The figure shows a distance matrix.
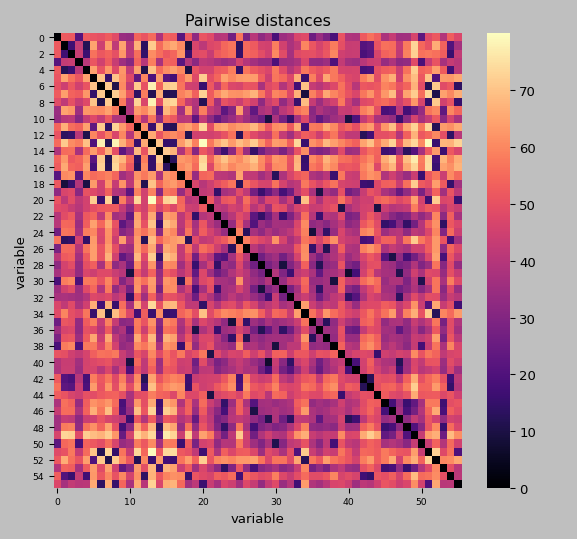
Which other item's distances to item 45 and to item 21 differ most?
44
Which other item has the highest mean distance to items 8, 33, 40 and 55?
13
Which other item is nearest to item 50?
30
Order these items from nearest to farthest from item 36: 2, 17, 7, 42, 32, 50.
32, 50, 17, 42, 2, 7
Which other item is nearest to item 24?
35
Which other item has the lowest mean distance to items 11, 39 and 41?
21
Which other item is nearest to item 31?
28
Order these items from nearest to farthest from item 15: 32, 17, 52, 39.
52, 32, 39, 17
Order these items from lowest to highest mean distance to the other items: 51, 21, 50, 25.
50, 21, 25, 51
